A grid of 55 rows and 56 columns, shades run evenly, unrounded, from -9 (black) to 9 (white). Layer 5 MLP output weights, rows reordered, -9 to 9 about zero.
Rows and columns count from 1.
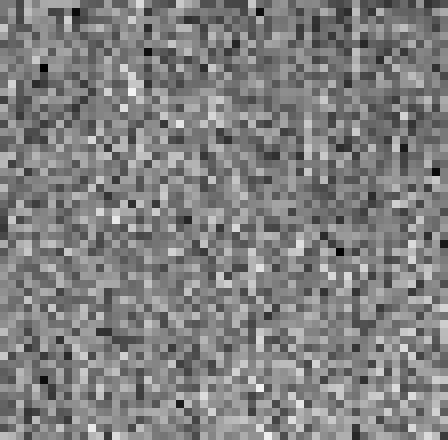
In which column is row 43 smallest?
8
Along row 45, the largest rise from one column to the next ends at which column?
10
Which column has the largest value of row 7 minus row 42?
13
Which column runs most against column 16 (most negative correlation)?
6
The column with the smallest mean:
49
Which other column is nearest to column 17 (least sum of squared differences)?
20
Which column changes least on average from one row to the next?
36
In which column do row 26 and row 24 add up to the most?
50
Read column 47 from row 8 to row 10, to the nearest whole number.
-1 -1 -4
